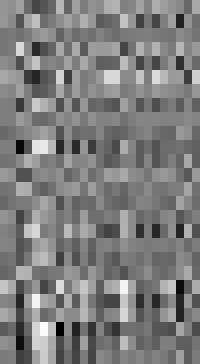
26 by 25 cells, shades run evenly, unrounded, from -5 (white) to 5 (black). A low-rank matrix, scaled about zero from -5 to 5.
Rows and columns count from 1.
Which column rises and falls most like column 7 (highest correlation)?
6
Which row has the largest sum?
24
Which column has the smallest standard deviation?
19
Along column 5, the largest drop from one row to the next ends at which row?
5
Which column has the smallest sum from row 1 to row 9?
8
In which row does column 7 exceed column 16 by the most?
21
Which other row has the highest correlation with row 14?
20
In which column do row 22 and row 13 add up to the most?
3
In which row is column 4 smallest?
17
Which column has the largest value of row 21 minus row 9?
23
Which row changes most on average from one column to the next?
22
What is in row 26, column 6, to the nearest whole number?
-3
